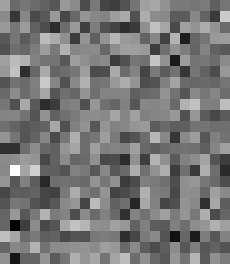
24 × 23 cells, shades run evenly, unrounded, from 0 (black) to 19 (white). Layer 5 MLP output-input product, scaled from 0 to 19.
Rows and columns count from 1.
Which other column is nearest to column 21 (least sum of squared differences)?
17
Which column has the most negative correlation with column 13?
16
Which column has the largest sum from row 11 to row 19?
8
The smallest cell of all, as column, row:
2, 21
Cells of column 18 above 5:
20
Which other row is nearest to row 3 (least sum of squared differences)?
1
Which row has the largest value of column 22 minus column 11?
3
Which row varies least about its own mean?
9
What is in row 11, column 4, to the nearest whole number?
6
